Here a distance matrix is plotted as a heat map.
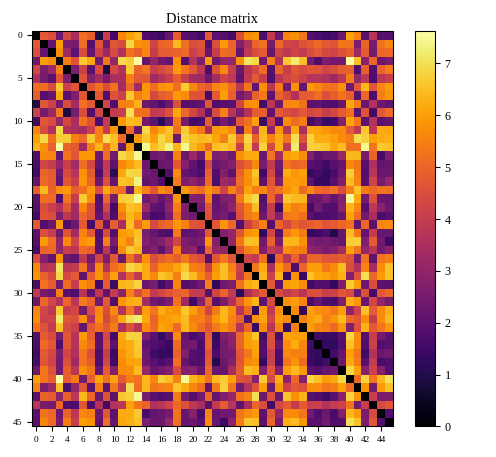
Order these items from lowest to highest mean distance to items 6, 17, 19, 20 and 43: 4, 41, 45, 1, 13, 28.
45, 4, 1, 41, 28, 13
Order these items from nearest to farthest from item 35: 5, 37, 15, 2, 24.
37, 15, 24, 5, 2
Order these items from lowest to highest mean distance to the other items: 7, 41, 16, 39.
16, 39, 7, 41
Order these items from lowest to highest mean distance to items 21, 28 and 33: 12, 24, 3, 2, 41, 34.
34, 2, 41, 24, 3, 12
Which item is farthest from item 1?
12
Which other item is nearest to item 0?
8
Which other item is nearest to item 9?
4
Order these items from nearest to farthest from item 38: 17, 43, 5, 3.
17, 3, 5, 43
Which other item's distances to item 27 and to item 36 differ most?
3
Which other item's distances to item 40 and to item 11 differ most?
13
